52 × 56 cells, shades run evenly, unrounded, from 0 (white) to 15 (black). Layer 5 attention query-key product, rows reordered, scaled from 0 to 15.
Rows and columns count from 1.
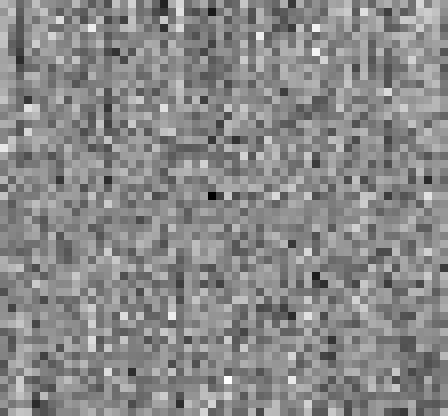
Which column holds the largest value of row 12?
36
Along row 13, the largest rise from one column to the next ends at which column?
26
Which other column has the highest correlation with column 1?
55
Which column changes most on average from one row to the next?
29
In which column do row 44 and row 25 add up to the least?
12
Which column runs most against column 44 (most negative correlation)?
35
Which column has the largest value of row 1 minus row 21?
21
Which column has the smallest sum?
46
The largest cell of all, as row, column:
25, 27
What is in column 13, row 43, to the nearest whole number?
10
